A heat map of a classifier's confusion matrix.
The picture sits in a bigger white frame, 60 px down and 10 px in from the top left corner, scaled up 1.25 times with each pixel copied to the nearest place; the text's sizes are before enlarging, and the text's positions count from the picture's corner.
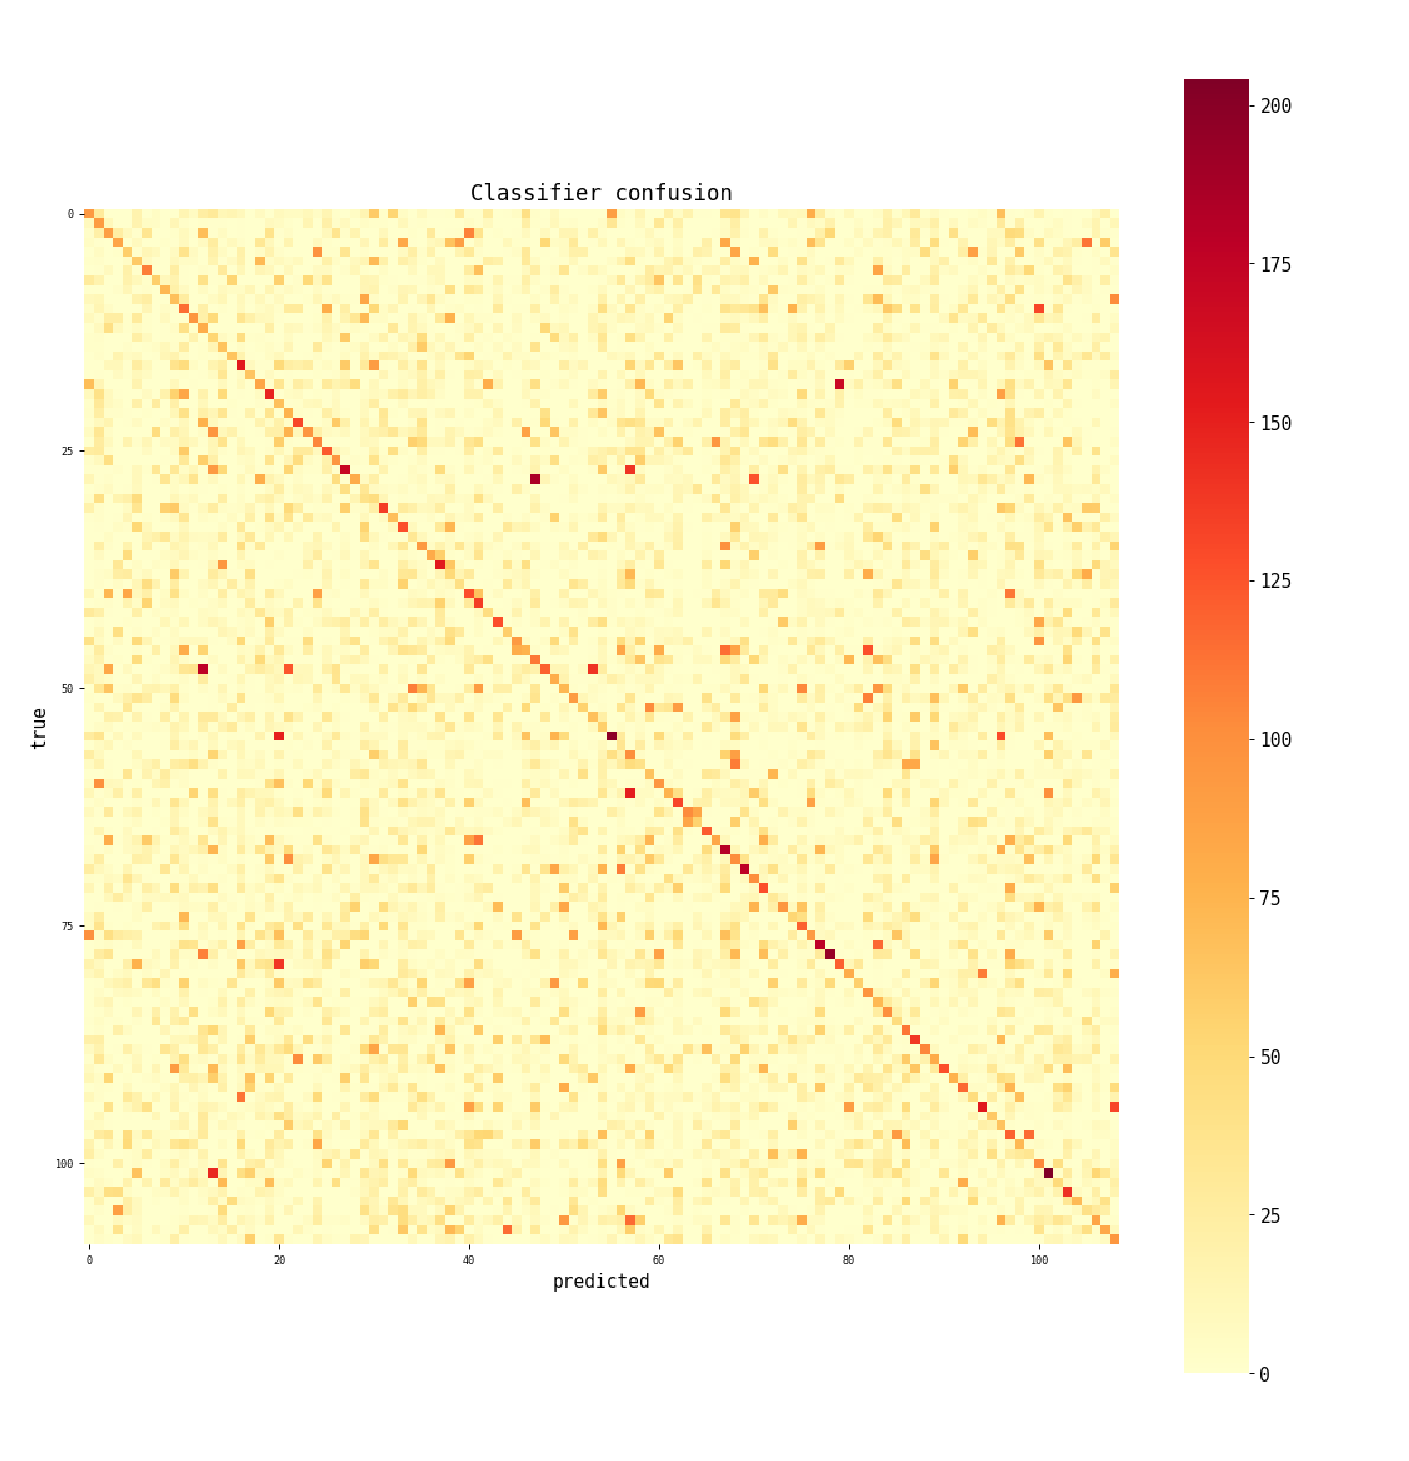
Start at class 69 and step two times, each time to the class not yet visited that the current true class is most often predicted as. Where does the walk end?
89
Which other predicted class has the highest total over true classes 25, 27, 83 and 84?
57
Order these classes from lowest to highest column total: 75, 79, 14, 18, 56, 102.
79, 18, 102, 14, 56, 75
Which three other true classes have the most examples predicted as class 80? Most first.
94, 47, 16
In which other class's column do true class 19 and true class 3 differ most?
105
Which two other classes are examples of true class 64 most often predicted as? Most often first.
63, 68
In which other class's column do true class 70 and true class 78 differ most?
12
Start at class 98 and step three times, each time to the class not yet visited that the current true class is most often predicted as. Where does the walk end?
41
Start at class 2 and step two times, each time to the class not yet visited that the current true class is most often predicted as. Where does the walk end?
97
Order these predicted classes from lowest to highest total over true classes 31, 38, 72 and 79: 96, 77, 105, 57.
77, 96, 57, 105
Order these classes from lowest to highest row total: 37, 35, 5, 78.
5, 37, 35, 78
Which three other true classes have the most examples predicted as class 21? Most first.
48, 68, 23
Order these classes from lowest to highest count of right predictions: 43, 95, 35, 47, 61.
95, 61, 35, 47, 43
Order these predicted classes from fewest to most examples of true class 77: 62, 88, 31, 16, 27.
88, 31, 62, 27, 16
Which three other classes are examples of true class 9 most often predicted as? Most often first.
108, 29, 83
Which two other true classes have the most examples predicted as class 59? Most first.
52, 66
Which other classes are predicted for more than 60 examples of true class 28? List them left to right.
18, 47, 70, 99
